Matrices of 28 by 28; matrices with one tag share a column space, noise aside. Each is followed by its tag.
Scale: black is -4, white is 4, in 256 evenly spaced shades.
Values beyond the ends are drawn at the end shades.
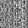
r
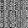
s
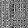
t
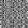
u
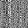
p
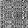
u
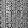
s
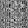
r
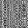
t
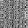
u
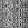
r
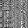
s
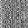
u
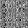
r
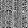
s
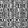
r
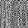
p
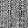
s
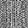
p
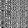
s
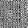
p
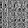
r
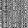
s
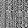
s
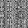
u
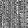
p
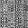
t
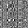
r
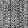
t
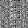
u
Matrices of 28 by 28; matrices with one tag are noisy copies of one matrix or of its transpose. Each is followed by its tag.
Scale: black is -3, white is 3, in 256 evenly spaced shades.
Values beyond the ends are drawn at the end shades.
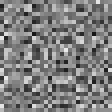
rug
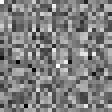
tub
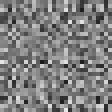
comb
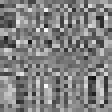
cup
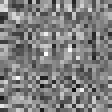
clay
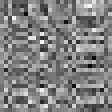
cup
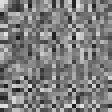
clay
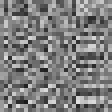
cup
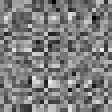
tub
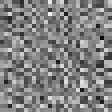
comb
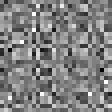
tub
